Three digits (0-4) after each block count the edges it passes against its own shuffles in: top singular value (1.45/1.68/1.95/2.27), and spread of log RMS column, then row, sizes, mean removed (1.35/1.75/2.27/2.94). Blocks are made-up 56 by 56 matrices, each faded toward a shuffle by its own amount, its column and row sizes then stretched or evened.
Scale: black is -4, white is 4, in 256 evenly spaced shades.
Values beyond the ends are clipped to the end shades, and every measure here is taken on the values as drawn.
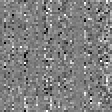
0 4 0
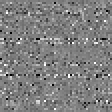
3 1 3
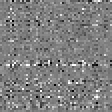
3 2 4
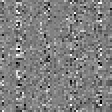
3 4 0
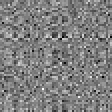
4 0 2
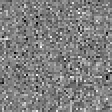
0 2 0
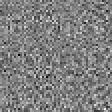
3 1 2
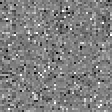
1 0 0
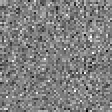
2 0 0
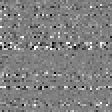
0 1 4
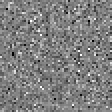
1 1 0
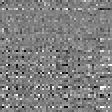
4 2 4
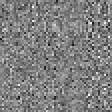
3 3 0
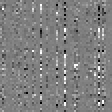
3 4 1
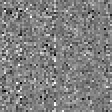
0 3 1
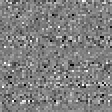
2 0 3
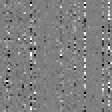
2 4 0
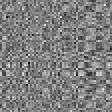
4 2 2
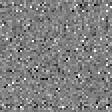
2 0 2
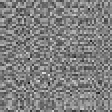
4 0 1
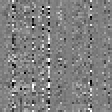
3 4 1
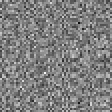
4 1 0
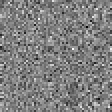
3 1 0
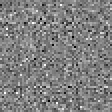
3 0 2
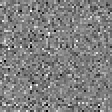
1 1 2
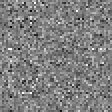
1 1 2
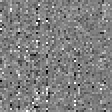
0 3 0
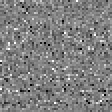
1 0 2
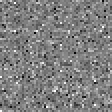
0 0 1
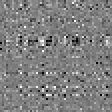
4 2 3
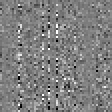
1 4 1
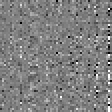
3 3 1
